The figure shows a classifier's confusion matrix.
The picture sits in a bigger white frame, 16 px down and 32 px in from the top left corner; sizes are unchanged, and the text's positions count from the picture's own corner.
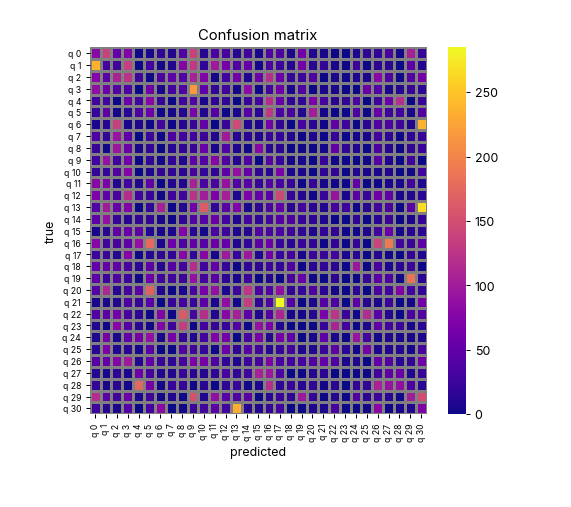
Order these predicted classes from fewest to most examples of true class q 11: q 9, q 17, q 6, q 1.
q 6, q 17, q 1, q 9
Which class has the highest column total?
q 9
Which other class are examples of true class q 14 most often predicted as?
q 1
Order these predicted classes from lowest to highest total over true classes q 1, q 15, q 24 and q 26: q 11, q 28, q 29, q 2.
q 28, q 29, q 2, q 11
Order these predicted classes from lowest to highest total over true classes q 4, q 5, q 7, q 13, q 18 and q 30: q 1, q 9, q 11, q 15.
q 15, q 11, q 1, q 9
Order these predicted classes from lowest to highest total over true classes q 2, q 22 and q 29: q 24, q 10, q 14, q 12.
q 24, q 14, q 12, q 10
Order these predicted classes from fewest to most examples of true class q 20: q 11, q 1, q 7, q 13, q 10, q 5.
q 7, q 13, q 10, q 11, q 1, q 5
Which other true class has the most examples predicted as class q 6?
q 13
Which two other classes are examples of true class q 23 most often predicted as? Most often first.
q 8, q 22
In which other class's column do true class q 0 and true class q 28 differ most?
q 4
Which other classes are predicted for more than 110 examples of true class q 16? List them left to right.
q 5, q 26, q 27
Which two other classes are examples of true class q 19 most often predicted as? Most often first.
q 29, q 9
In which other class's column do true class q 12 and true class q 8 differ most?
q 17
